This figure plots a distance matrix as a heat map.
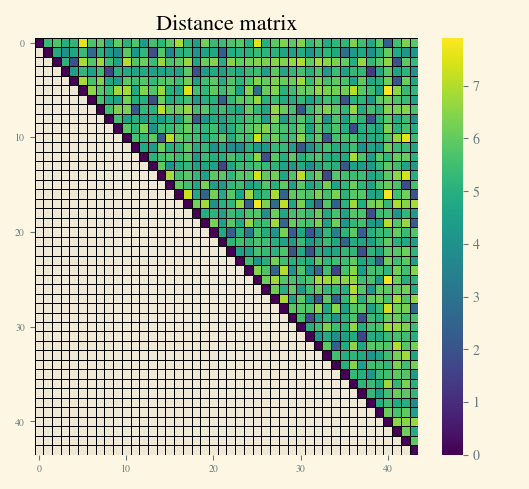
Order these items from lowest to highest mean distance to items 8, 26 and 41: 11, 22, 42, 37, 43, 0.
43, 11, 0, 22, 37, 42
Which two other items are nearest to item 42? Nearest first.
15, 1
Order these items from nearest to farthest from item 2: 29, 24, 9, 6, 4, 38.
4, 9, 38, 6, 24, 29
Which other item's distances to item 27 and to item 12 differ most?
26
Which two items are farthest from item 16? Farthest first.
40, 17
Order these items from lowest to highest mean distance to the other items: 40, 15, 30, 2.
15, 30, 2, 40
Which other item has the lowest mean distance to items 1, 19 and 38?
3
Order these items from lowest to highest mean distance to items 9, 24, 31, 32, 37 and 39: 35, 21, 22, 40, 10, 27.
22, 27, 21, 35, 10, 40
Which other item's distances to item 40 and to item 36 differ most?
9
